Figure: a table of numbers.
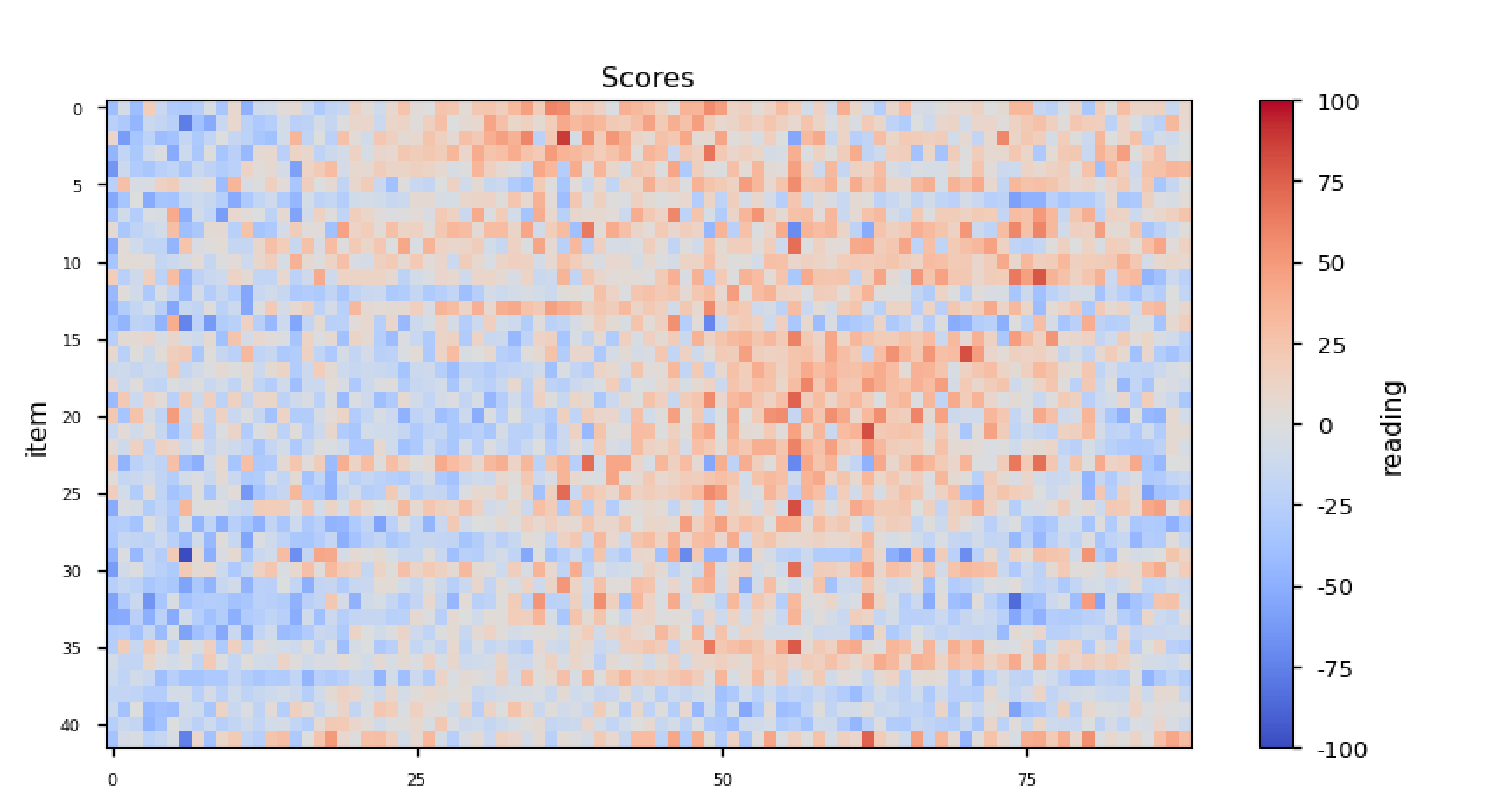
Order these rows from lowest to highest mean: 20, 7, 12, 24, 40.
40, 12, 24, 20, 7
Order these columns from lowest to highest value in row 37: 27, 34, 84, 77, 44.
77, 84, 27, 44, 34
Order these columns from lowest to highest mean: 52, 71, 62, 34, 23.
23, 34, 71, 52, 62
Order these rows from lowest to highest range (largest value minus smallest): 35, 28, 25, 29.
28, 35, 25, 29
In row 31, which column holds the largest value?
37
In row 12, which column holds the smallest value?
11
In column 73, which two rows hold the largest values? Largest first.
2, 10
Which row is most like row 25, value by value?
24
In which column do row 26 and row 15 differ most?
74
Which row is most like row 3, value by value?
13
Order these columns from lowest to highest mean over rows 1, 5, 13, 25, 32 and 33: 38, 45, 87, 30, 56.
87, 30, 45, 38, 56
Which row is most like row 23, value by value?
8
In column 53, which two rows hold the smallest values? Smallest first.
39, 38
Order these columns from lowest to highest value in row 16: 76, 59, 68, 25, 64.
25, 76, 68, 59, 64
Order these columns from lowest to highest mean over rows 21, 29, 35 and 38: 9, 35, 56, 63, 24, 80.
9, 24, 35, 63, 80, 56
